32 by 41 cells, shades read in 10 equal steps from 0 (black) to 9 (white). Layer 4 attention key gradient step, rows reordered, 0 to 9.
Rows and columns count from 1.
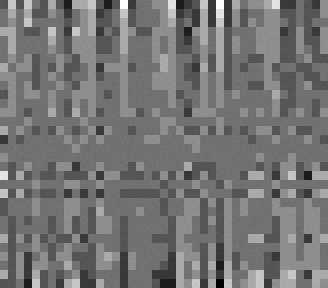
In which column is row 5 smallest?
24
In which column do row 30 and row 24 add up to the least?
28
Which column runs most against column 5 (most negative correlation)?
21
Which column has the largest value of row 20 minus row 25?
1
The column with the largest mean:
33
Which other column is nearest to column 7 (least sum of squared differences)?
2
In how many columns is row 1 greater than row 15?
20
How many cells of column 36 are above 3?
22
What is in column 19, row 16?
5
